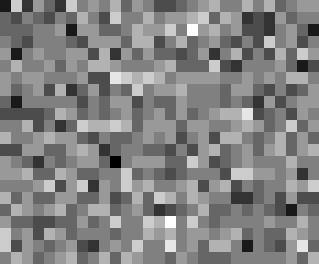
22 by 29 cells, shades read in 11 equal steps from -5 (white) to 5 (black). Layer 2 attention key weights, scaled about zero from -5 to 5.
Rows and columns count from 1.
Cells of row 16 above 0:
5
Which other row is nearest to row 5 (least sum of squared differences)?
12
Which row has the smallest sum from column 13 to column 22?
3
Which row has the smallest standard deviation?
22
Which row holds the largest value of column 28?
6
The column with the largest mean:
24
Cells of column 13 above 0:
5
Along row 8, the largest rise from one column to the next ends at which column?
7
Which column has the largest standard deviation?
11
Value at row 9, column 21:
1
